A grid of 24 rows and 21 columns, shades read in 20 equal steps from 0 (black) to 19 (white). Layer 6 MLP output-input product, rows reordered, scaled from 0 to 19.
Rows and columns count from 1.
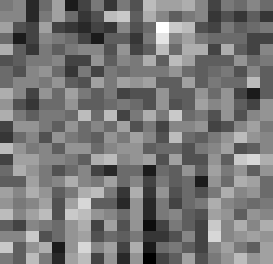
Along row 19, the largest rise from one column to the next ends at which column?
11
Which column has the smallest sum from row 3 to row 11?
3
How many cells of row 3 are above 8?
8
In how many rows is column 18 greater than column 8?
15
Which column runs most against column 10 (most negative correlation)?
7
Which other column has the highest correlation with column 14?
12
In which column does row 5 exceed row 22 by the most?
13
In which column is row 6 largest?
14
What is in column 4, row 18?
11
